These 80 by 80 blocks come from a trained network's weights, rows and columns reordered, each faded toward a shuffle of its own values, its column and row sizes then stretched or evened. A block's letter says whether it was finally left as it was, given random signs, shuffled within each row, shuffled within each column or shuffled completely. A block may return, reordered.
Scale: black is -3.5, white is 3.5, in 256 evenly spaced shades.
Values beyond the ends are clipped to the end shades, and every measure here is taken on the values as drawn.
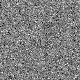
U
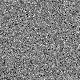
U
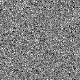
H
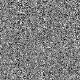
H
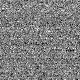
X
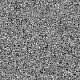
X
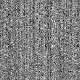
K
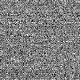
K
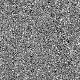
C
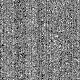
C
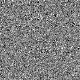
H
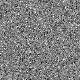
C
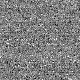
X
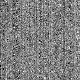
C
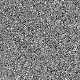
C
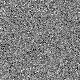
U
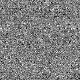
X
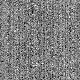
C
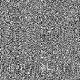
K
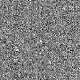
K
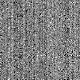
K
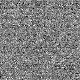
X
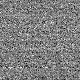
X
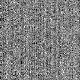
K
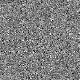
H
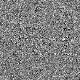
H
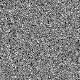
C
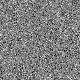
U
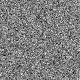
U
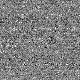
X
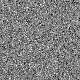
U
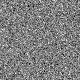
U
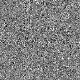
H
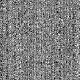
K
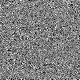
X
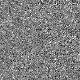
H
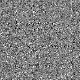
H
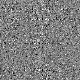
H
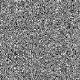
K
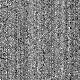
C
